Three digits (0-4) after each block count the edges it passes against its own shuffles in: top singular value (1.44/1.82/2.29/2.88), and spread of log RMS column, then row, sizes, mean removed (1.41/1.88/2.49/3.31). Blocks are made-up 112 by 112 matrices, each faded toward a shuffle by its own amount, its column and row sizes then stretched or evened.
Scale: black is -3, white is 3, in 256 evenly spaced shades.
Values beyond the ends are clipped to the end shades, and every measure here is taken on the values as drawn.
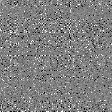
3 2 3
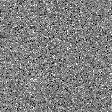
1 1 0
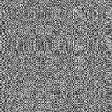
4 3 0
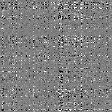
2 4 4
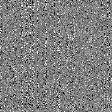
0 4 0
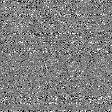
1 1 4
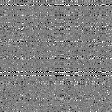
4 2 4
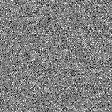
2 0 0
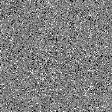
0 2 1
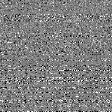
2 1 4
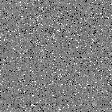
1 1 2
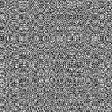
4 1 0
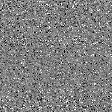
0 1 3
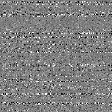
3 1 4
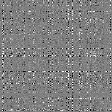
2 4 4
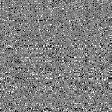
3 1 3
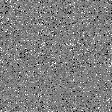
0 2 3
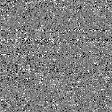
1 2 3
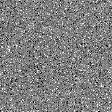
1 1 1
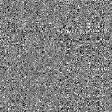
2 3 1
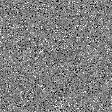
0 1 1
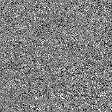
0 2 2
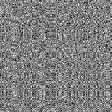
4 1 0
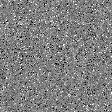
0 1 1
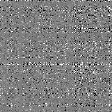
2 3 4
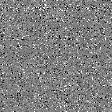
0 2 3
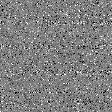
1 0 3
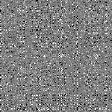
3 3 3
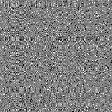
4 1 1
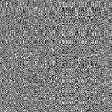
4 3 1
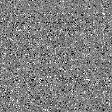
0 2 2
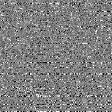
3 0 4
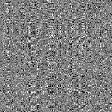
3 3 1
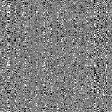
3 4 1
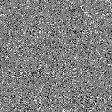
2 0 1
